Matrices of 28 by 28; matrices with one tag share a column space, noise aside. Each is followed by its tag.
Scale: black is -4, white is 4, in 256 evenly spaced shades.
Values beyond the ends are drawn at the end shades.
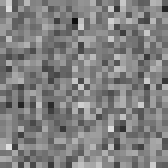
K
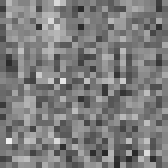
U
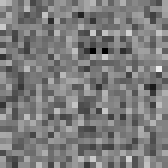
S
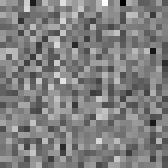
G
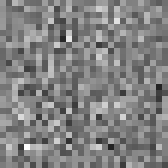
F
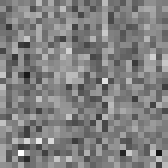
U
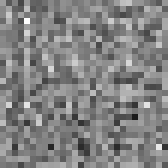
F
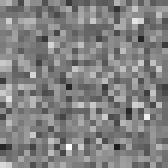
F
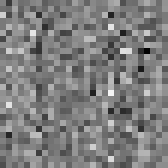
S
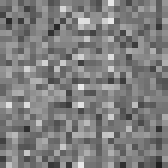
K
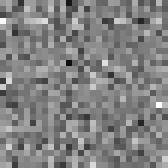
K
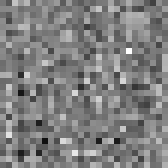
U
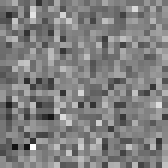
F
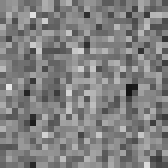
S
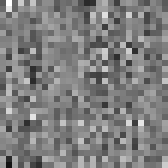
G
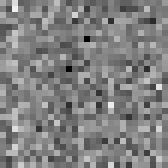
K
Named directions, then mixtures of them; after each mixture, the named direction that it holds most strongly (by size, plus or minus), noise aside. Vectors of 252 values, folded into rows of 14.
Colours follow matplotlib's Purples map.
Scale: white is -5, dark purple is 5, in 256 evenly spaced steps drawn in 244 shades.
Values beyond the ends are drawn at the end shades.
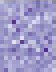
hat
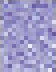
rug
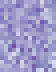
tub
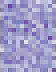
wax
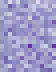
rug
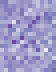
hat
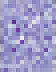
hat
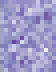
hat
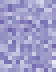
tub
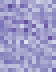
wax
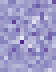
hat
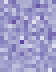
rug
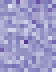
wax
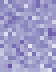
rug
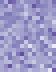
rug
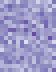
wax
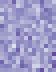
tub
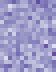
rug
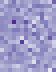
wax
